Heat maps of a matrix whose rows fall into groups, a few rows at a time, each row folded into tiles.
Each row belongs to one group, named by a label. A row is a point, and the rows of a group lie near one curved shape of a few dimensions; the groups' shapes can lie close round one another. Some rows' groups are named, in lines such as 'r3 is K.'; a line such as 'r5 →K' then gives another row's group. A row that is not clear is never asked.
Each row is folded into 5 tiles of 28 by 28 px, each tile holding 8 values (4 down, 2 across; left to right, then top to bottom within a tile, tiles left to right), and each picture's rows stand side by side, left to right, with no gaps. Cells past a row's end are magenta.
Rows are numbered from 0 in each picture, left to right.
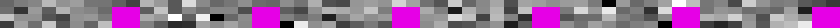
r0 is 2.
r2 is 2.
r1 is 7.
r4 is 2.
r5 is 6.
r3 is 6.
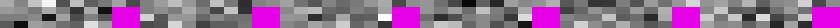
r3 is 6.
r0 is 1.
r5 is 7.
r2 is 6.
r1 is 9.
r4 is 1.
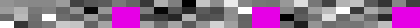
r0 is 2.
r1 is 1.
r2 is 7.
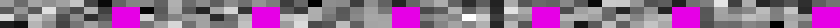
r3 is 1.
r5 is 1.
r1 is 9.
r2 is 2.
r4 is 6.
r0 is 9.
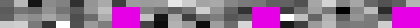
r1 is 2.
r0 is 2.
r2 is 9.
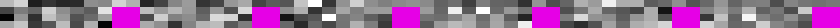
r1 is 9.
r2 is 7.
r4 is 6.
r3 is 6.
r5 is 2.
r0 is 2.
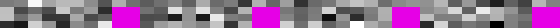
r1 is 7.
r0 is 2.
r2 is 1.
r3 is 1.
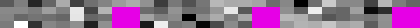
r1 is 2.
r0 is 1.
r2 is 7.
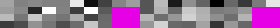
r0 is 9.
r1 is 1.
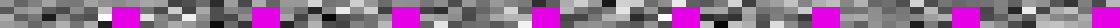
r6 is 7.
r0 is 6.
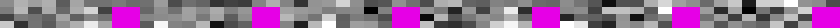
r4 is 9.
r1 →1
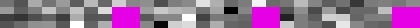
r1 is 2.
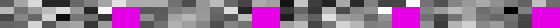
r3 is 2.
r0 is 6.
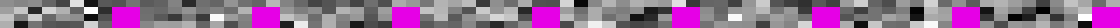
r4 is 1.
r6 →1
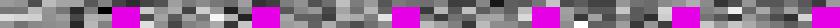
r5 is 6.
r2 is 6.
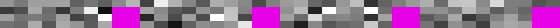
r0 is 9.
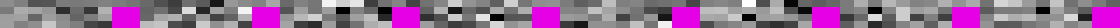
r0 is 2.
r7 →6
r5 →1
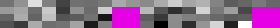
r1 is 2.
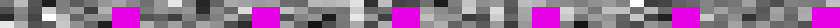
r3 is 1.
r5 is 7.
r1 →6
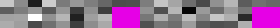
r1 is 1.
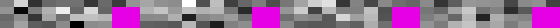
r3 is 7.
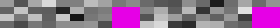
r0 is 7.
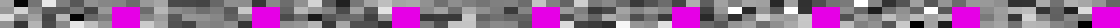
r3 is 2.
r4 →2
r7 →2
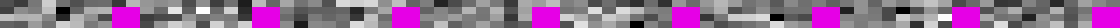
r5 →7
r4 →1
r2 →1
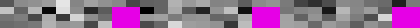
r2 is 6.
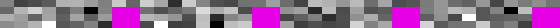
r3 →2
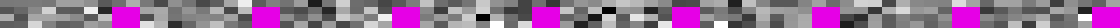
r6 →2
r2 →6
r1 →9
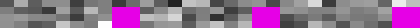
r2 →2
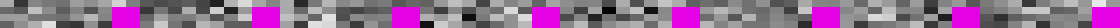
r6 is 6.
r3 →2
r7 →2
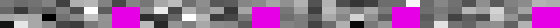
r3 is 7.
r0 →2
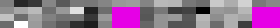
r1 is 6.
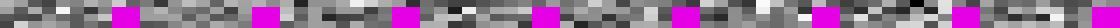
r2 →1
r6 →9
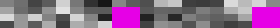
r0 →6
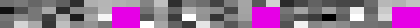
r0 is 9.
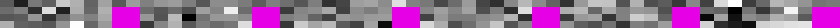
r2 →2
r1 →2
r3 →9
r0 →1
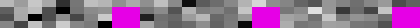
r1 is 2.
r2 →2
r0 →6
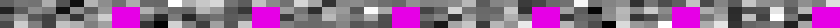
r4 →2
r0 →9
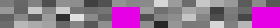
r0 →7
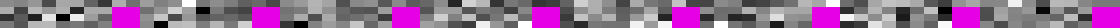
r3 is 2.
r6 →9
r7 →6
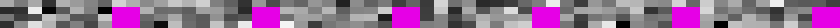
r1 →2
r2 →9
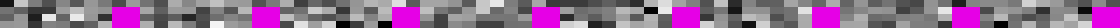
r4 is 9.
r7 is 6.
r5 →2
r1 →1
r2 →2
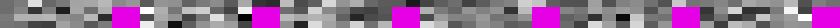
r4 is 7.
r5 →6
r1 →9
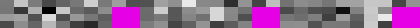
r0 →1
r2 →6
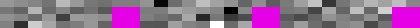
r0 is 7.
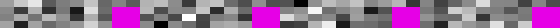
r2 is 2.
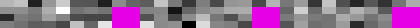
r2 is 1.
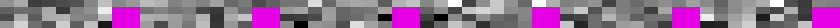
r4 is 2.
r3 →2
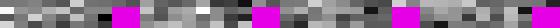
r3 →1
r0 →9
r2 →2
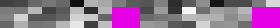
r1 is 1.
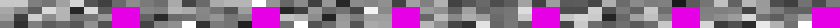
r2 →2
